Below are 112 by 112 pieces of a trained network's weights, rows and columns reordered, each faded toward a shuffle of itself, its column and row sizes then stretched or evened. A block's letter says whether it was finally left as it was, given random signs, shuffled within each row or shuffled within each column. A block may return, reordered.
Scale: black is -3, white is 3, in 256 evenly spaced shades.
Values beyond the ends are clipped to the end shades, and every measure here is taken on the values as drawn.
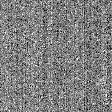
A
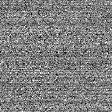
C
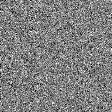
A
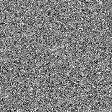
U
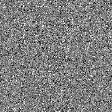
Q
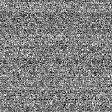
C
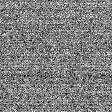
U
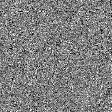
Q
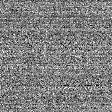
U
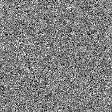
Q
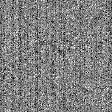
C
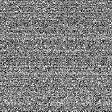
C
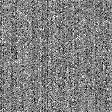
A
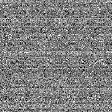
C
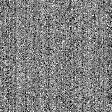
A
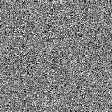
C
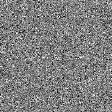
Q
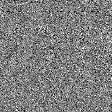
Q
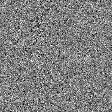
A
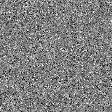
U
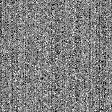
A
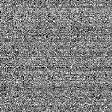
C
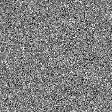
A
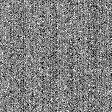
A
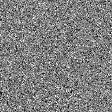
A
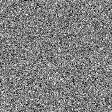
U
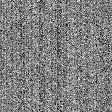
A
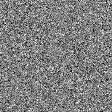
A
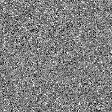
Q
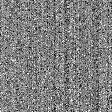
A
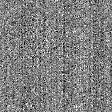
C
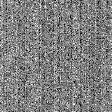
C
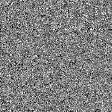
Q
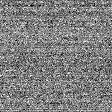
U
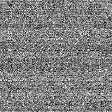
C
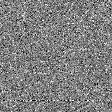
U
